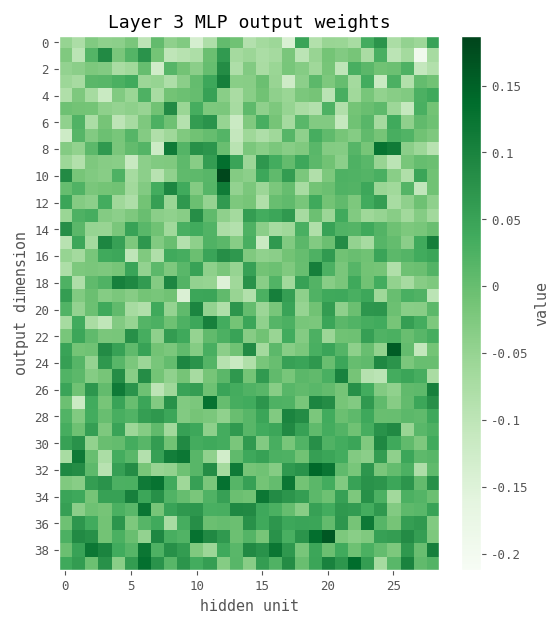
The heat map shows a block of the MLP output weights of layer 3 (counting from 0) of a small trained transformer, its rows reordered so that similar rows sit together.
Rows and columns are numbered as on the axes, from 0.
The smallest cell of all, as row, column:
1, 27
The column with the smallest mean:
13
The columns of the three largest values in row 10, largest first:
12, 0, 17
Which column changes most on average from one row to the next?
8
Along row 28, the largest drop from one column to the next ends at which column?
19
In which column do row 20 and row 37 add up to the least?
6
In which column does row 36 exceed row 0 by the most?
10
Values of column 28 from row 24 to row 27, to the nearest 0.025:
0 -0.075 0.1 0.075
